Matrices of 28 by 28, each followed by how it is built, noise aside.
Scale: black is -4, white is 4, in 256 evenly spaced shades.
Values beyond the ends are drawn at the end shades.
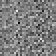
repeating rows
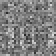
blocks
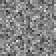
repeating rows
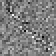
banded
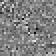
block diagonal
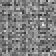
blocks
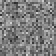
blocks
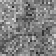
smooth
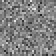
noise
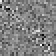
banded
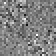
block diagonal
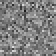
noise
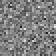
noise
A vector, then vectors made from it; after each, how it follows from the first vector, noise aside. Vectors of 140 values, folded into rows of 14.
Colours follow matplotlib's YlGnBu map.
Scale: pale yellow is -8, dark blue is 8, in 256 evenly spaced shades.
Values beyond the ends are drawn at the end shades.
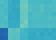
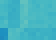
shrunk.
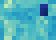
wrapped around, scaled up.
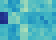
wrapped around, scaled up.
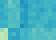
negated.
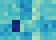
wrapped around, scaled up.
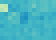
wrapped around, negated, partly zeroed.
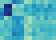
wrapped around, scaled up.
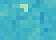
wrapped around, negated, partly zeroed.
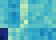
scaled up.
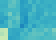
negated.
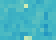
wrapped around, negated, partly zeroed.
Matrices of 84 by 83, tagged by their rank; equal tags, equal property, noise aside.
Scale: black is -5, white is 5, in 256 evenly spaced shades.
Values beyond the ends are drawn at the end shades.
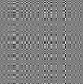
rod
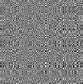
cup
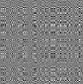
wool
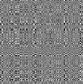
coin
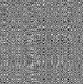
cup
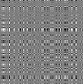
rod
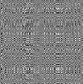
coin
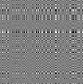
rod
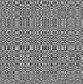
wool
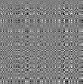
wool
